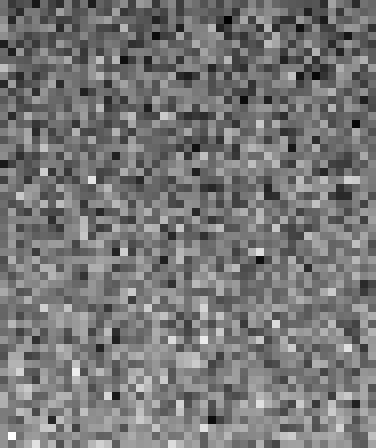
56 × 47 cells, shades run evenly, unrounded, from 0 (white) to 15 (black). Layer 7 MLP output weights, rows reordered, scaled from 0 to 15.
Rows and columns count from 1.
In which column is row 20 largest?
15
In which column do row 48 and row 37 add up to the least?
17
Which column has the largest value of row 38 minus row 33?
45
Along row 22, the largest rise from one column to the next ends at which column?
7
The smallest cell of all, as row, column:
55, 2
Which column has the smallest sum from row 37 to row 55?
26
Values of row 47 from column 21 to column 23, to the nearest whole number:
5 10 7
